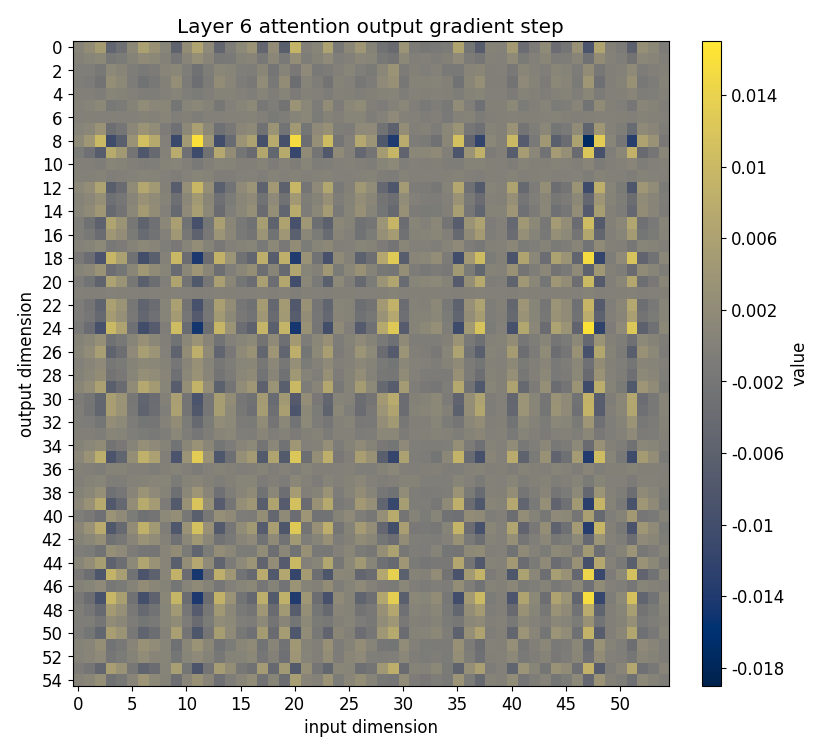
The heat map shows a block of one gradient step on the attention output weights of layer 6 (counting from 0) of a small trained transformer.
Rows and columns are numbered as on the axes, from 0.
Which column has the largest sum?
29
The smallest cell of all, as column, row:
47, 8
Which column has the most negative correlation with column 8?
34
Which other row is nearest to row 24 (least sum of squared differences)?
18
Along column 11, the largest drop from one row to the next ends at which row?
9
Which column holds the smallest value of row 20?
20
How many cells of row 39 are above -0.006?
46
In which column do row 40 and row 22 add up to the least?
11
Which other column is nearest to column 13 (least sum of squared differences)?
17
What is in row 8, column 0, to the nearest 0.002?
0.002
